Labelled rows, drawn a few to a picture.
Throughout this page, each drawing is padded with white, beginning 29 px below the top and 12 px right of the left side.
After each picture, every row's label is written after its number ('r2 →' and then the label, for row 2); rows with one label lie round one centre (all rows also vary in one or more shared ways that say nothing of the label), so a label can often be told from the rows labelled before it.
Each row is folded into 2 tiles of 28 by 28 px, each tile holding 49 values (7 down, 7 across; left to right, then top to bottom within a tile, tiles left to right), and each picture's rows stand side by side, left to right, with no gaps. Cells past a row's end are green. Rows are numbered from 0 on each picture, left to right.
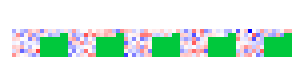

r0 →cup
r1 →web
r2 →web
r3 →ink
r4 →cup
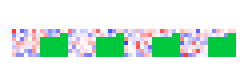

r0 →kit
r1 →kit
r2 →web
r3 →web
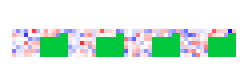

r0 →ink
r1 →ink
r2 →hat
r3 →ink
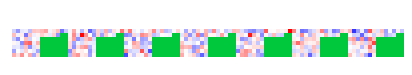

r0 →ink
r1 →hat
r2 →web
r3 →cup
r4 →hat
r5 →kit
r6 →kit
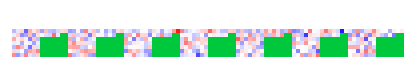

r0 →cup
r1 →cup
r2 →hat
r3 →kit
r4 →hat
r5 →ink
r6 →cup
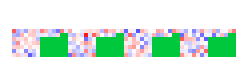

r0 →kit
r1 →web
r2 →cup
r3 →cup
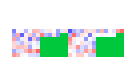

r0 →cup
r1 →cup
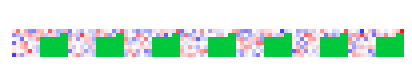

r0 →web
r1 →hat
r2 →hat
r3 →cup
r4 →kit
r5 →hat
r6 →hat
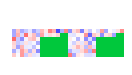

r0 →hat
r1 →cup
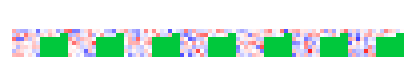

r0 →hat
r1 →kit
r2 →kit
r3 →web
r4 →ink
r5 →web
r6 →web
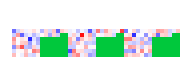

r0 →cup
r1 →hat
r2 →cup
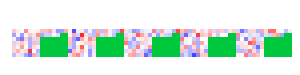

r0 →web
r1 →hat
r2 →hat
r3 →web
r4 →ink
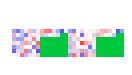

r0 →ink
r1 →ink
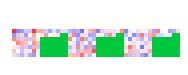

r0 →kit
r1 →cup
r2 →cup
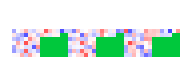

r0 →ink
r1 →ink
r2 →kit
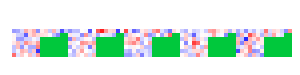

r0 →ink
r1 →ink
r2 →kit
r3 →ink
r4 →hat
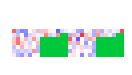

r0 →kit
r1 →hat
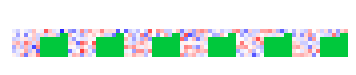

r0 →ink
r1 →ink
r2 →cup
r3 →cup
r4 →kit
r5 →cup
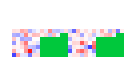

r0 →web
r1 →ink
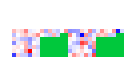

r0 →web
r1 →ink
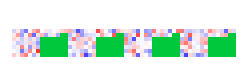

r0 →cup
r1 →kit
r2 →hat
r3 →kit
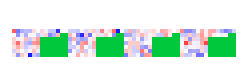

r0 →kit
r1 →ink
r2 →web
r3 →kit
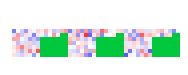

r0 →cup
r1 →cup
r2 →web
